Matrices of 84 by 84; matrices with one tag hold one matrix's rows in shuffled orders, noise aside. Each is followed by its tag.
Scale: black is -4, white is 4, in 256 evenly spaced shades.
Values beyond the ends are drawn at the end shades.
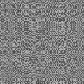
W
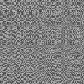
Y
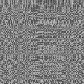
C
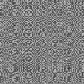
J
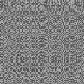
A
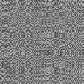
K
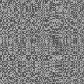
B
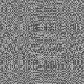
C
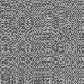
K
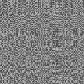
B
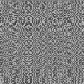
J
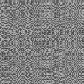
K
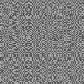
J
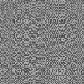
W
